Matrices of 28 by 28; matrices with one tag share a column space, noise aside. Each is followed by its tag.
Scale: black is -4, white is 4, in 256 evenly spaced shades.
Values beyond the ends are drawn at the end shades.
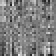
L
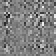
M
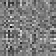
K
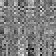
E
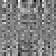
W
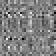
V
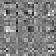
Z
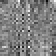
W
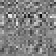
M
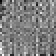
L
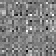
Z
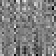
L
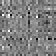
V
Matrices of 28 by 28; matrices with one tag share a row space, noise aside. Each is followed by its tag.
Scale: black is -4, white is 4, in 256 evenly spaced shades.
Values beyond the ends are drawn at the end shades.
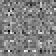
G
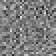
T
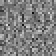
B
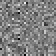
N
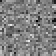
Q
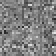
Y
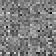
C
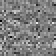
Q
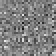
Y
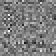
G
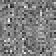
G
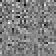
N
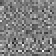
B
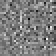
T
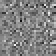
T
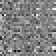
Q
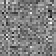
C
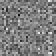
C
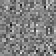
T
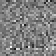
T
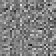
T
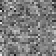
Q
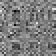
Q
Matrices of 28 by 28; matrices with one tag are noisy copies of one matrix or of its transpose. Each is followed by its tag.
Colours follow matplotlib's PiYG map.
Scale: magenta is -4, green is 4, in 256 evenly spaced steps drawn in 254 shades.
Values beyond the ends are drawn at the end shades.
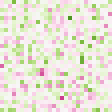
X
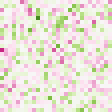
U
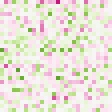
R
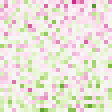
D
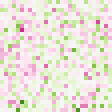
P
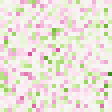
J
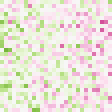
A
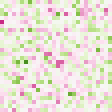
U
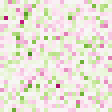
X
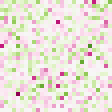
X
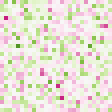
X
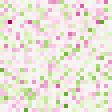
P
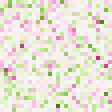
P
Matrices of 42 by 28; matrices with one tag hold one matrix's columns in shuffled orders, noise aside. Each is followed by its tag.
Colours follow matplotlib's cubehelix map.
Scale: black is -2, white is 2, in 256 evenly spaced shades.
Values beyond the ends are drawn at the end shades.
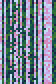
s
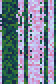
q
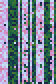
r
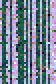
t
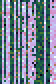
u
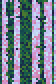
u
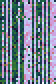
u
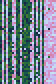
s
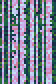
q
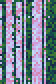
u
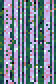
r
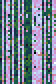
q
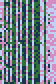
r
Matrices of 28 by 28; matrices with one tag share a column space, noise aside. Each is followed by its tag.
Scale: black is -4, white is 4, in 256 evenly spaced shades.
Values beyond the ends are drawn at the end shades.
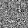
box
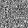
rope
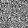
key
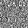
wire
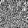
wire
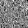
wire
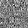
wire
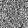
rope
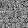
rope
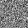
key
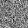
key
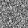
wire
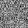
key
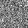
wire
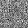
box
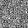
rope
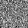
key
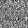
key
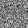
rope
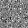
key
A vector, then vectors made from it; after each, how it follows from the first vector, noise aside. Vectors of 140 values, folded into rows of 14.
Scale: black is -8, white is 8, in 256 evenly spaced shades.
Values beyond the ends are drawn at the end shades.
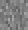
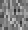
reversed, negated, scaled up.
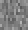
reversed.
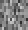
reversed, negated, scaled up.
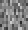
reversed, negated, scaled up.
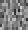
reversed, negated, scaled up.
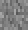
reversed.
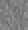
shrunk.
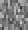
reversed, scaled up.
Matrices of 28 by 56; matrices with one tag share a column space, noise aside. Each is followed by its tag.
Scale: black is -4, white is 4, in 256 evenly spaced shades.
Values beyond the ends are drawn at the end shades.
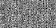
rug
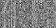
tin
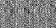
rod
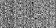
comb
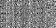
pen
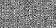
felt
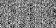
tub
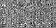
tub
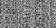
comb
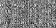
tub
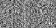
tub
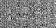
comb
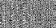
rug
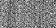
pen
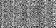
pen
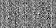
comb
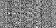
pen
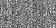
rug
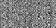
comb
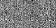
rug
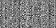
felt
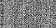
felt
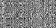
comb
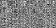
rod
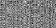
rod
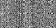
pen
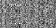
tub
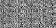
tub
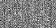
rug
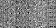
pen
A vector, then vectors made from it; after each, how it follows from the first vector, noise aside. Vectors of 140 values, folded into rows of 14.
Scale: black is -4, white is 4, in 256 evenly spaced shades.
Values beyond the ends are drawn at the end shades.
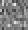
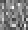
reversed.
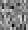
reversed, negated.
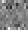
wrapped around, partly zeroed.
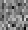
reversed, negated.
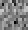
sign-scrambled.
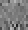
wrapped around, partly zeroed.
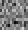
negated.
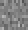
wrapped around, shrunk.
